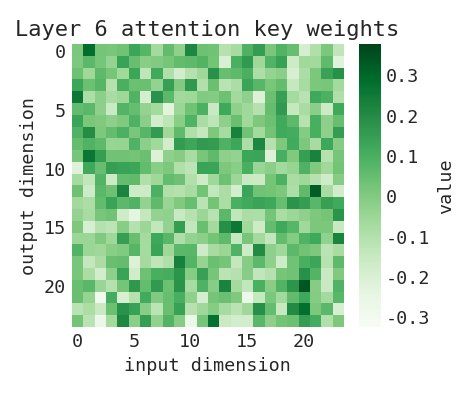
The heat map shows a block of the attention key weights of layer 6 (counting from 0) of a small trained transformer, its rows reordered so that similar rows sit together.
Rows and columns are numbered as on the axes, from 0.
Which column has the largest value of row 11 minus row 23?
2
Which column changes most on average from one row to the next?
16
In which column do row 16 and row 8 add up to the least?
17
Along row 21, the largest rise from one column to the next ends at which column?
3
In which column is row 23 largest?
12
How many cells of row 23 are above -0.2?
22
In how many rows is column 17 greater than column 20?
11
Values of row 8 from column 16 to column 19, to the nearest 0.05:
0.2 -0.1 0 0.1
